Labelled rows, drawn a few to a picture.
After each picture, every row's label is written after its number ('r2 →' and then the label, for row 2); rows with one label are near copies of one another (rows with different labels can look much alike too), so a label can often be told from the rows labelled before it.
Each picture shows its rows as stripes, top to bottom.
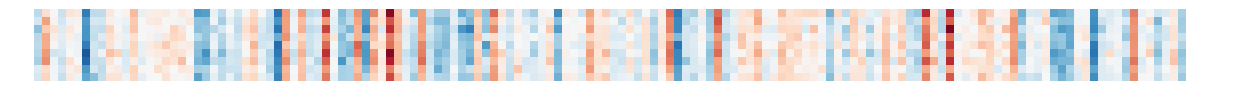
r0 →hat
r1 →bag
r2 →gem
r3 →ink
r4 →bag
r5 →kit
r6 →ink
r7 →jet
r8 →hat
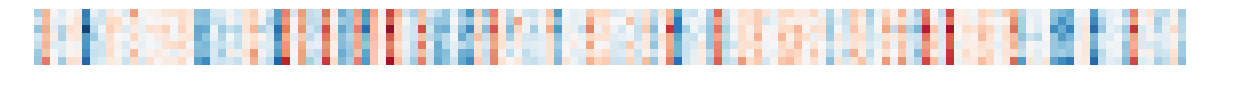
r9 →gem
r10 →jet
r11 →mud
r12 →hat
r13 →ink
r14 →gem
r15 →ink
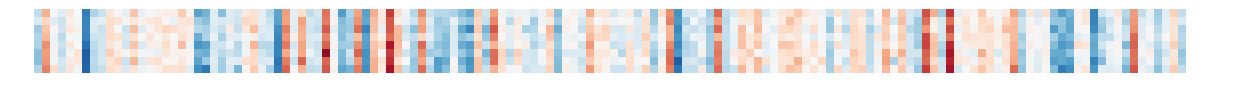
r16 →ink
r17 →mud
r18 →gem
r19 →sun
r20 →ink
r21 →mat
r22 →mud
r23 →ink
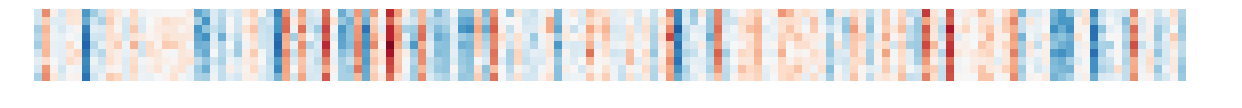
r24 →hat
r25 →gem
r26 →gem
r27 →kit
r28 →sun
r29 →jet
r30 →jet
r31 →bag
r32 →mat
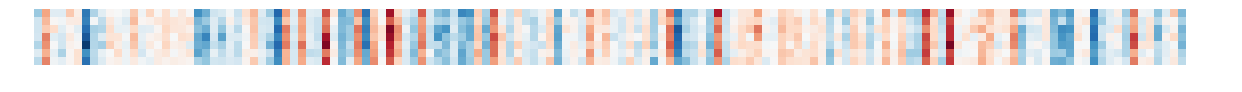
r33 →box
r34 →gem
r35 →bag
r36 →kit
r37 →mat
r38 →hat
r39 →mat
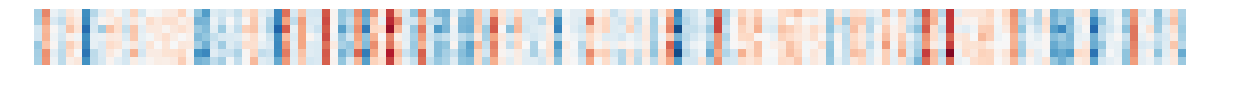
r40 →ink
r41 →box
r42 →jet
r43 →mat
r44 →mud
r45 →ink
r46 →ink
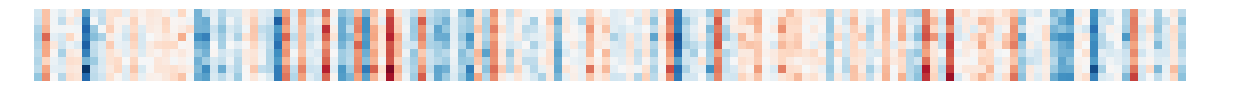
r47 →mud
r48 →bag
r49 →kit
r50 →ink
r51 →bag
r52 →hat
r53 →hat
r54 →kit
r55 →ink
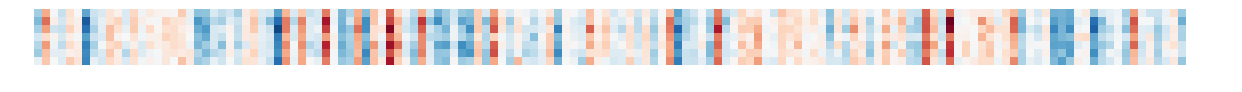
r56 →ink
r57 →mat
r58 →box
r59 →bag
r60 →sun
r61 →gem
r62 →jet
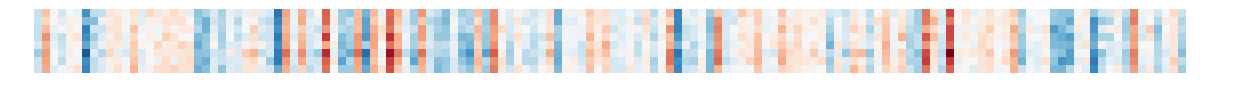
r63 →sun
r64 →sun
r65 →kit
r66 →sun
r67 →hat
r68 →gem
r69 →hat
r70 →kit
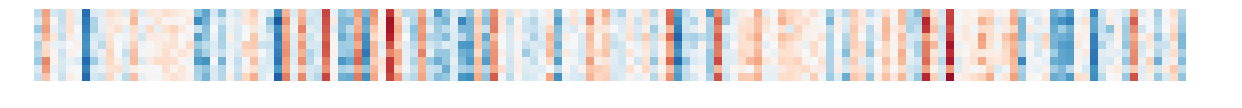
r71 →kit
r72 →hat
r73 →sun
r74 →bag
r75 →gem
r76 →gem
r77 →bag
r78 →kit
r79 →gem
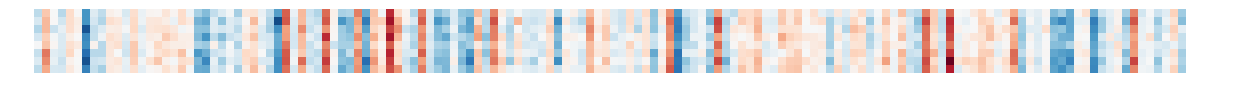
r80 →ink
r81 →jet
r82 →box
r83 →kit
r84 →jet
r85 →ink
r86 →mud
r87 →ink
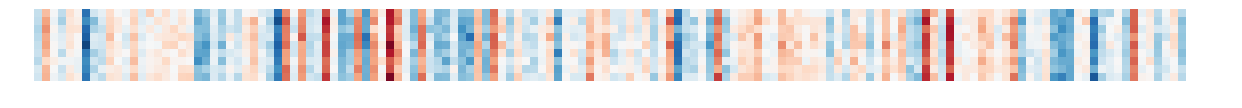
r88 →sun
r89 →hat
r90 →mat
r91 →gem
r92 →kit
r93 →hat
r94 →bag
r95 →hat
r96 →jet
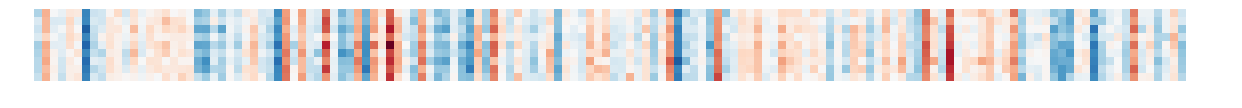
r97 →mud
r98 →sun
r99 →kit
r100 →box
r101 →kit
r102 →gem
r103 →bag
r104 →gem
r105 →jet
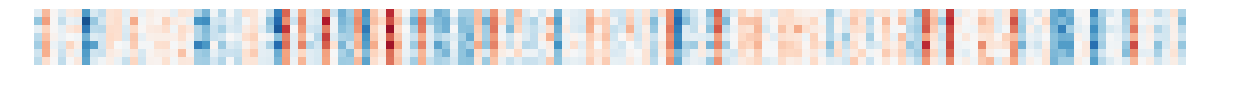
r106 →jet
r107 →mat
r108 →jet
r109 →gem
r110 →hat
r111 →ink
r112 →gem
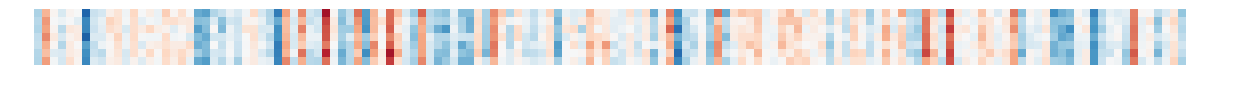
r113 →mat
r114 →kit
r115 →mud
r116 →mat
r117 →hat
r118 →sun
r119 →ink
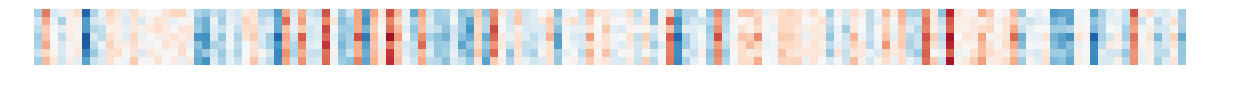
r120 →mat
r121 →mud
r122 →gem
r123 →bag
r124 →mat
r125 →hat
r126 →bag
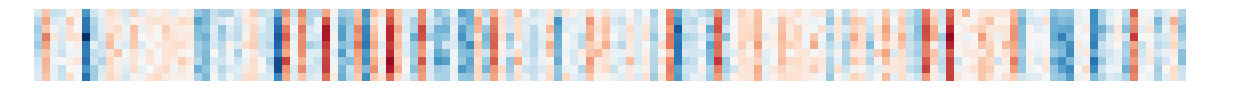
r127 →mud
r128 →box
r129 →sun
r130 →mat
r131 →gem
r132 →sun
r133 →jet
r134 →hat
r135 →mud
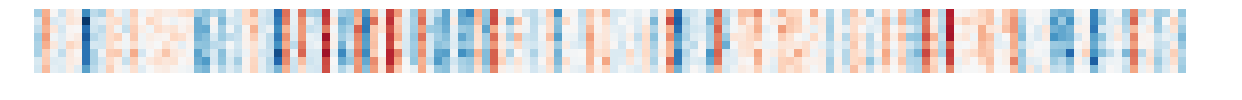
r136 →gem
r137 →mud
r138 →bag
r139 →mat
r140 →mat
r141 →sun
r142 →kit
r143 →kit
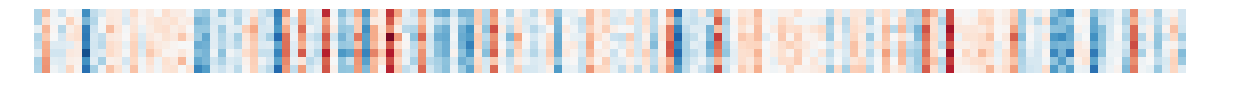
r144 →sun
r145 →box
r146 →mud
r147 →jet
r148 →mud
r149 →mud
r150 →ink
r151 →box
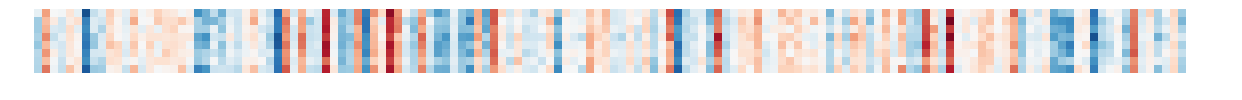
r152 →kit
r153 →gem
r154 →sun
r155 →box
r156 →sun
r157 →sun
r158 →jet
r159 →ink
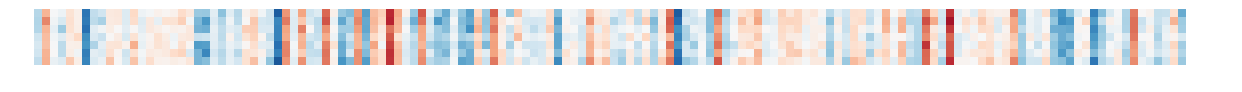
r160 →jet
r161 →ink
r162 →mud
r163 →jet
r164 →hat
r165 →ink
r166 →box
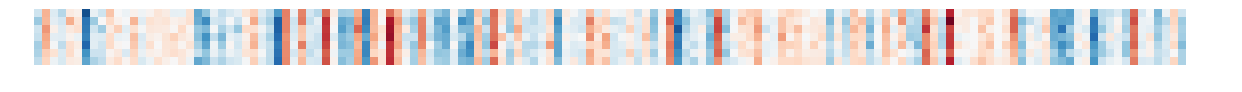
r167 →mud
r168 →box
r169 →jet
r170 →kit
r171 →gem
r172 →jet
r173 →hat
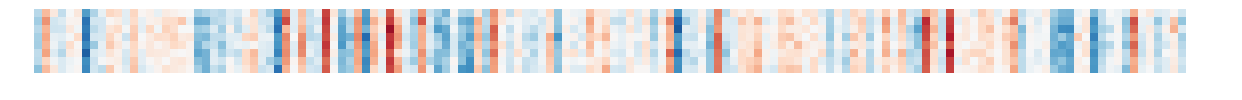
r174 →mat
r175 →ink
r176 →sun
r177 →gem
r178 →sun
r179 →mud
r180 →gem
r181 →gem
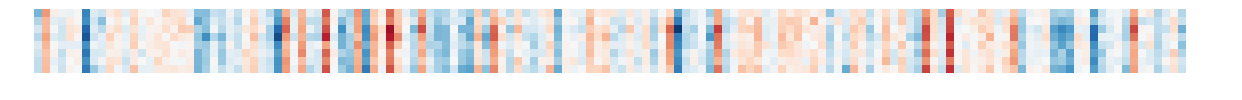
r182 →mat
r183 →ink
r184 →jet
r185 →kit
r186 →bag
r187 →mud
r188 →mud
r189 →gem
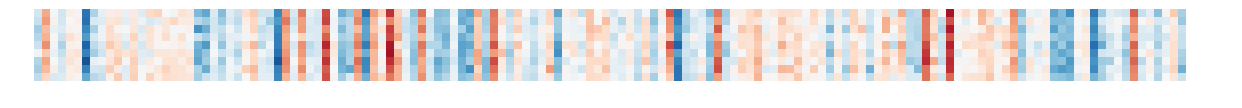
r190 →mud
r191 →mat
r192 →box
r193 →sun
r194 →mud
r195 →hat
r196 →sun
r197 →gem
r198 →sun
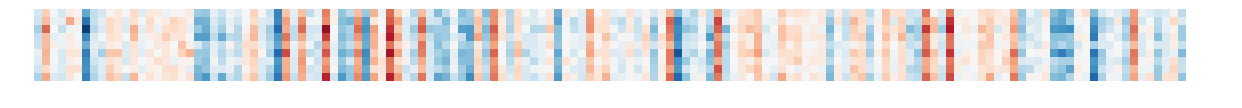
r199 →hat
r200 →box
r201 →mat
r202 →kit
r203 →jet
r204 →jet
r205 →mud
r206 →box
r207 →kit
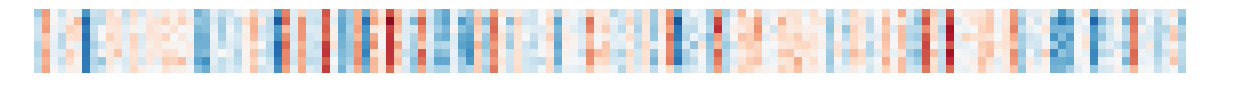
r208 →ink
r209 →jet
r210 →box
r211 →mud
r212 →hat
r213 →box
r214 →ink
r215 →mat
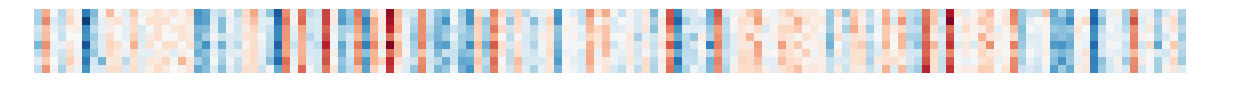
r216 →box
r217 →mud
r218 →kit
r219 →hat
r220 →kit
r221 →hat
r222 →jet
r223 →mud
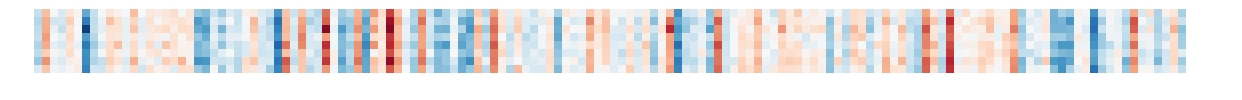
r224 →kit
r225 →box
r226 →kit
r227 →box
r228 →sun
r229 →box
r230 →ink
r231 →jet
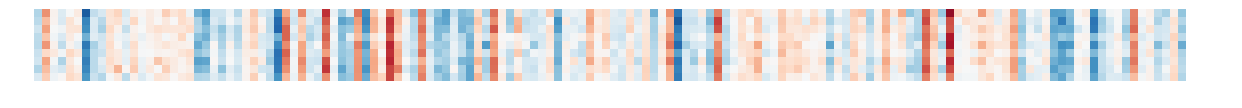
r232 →mat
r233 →jet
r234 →jet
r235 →ink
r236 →bag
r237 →jet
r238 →hat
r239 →sun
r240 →jet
